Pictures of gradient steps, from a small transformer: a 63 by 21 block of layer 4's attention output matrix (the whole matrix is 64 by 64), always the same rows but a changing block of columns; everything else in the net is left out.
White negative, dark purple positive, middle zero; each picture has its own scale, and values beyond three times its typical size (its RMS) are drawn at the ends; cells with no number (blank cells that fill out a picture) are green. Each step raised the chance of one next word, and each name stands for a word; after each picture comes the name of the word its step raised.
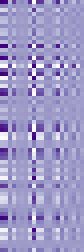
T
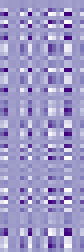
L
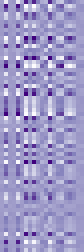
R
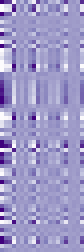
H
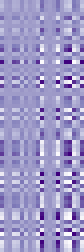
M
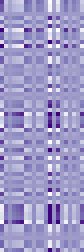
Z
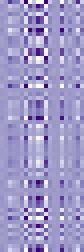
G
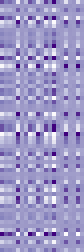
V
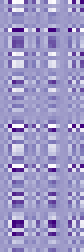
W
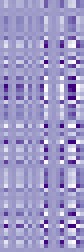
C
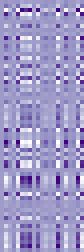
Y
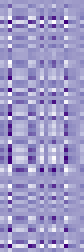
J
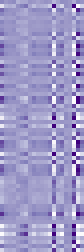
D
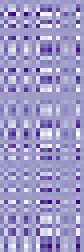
L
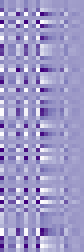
L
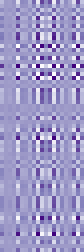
T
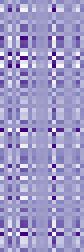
W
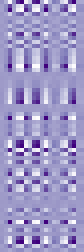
H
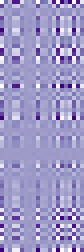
G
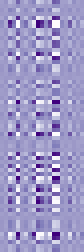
V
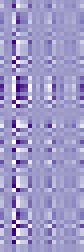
C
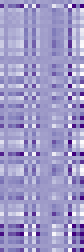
D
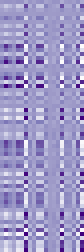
M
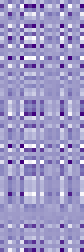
R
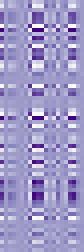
R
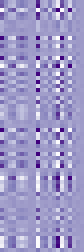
Y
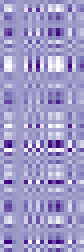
H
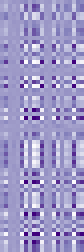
M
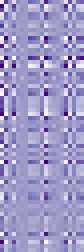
R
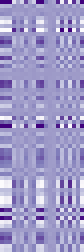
G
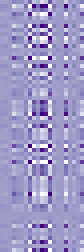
R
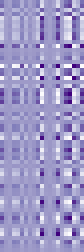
T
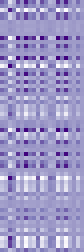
Y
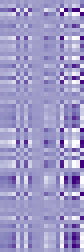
Y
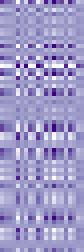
T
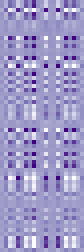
Y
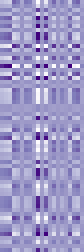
T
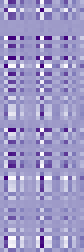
Y
